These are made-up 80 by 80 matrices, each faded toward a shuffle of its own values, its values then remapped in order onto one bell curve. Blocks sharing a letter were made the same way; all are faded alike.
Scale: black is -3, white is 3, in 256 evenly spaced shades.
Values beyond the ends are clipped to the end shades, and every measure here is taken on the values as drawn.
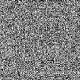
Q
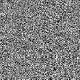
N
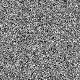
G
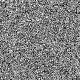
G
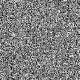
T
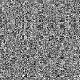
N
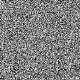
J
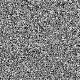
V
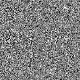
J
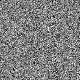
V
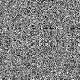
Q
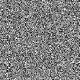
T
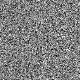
V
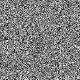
J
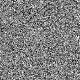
V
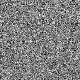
G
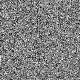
V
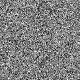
V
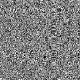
N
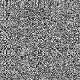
N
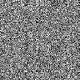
Q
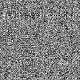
Q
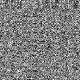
Q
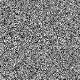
J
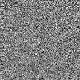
Q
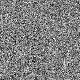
V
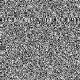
Q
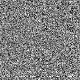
J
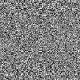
N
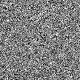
G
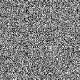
Q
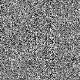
J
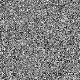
J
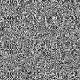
N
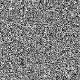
J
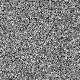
G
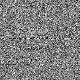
J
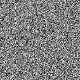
T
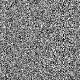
T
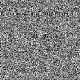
Q
